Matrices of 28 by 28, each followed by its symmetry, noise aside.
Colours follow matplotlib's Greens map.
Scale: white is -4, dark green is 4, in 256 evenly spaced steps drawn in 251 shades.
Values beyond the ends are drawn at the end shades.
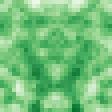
mirrored left to right.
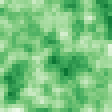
no symmetry.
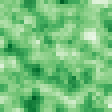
no symmetry.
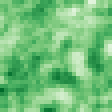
antisymmetric.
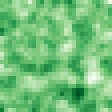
antisymmetric.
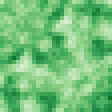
symmetric.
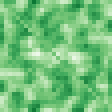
same after a half turn.
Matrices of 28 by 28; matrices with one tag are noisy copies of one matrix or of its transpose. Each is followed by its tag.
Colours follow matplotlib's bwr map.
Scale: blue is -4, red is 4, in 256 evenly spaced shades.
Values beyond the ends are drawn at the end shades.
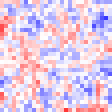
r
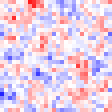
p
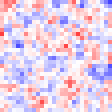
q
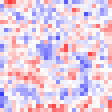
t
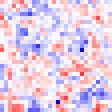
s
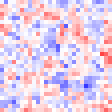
t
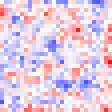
t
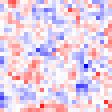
t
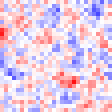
p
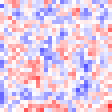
t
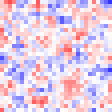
q
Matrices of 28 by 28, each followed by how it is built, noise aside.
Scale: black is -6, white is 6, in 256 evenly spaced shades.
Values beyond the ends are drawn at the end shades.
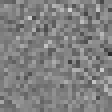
upper triangular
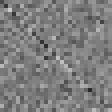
diagonal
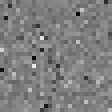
sparse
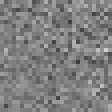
upper triangular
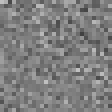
upper triangular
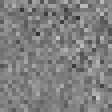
upper triangular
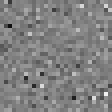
sparse
